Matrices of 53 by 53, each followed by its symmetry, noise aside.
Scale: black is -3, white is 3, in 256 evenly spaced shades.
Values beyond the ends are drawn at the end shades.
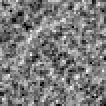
symmetric.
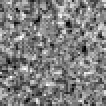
antisymmetric.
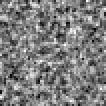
same after a half turn.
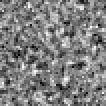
antisymmetric.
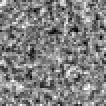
symmetric.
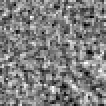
antisymmetric.
